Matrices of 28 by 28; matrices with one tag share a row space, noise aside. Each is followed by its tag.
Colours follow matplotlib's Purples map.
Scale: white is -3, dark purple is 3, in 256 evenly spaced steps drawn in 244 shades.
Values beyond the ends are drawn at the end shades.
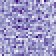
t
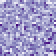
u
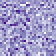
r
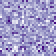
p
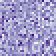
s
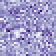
r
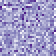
p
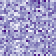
r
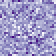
t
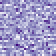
u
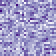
u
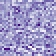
t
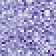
s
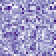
p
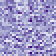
t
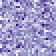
u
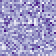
s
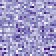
u
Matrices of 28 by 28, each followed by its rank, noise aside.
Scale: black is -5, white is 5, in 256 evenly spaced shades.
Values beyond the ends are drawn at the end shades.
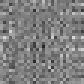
four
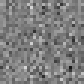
six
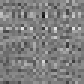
four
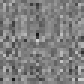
four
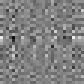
three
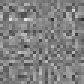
four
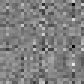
three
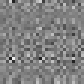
three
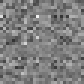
six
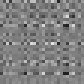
two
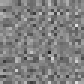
four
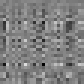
two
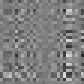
two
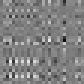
two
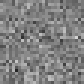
six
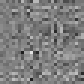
four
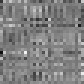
three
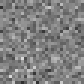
six
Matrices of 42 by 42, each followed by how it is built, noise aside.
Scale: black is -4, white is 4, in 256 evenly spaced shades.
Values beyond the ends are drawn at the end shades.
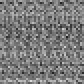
repeating columns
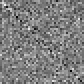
diagonal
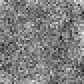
smooth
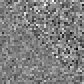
upper triangular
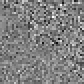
upper triangular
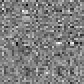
low rank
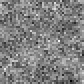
smooth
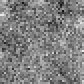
smooth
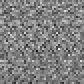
repeating columns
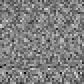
repeating columns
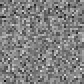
repeating columns
